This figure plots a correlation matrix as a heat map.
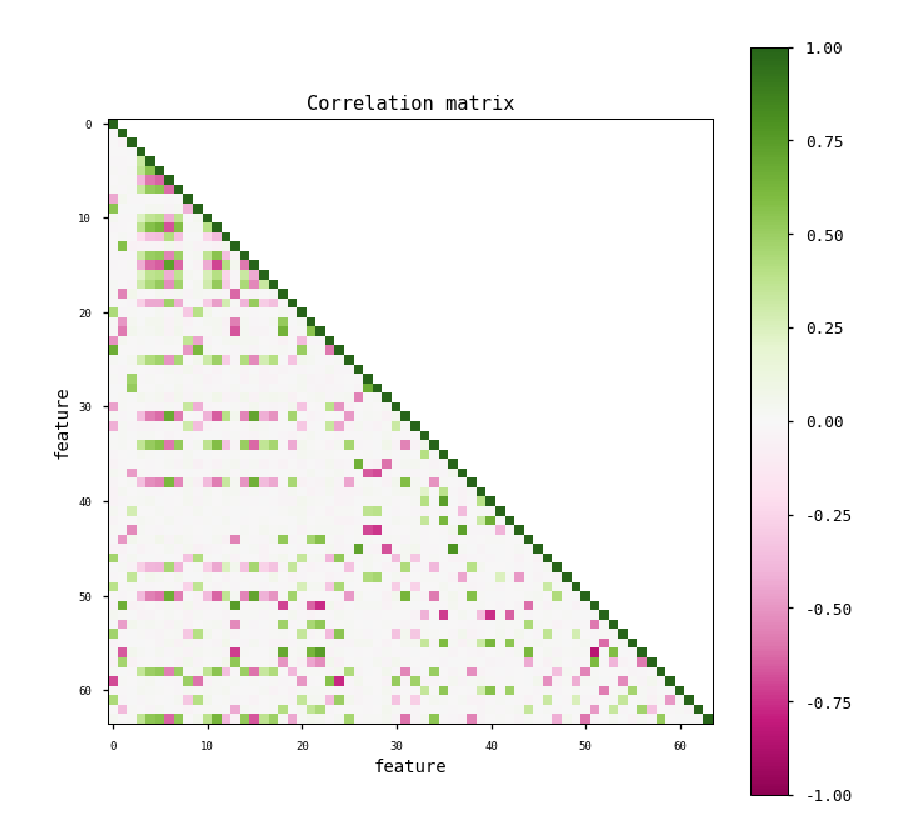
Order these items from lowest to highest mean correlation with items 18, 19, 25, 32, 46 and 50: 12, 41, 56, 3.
3, 41, 12, 56
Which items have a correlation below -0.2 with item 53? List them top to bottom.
1, 13, 51, 57
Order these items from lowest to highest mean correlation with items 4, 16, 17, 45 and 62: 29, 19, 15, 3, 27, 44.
15, 19, 29, 27, 44, 3
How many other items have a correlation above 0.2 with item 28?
4
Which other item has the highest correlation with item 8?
59
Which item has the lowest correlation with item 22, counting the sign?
51
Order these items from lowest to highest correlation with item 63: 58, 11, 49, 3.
49, 3, 58, 11
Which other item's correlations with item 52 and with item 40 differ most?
35
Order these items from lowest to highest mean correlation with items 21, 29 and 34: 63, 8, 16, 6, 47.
6, 47, 8, 16, 63
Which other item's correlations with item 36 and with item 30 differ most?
45
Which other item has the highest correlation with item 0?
24
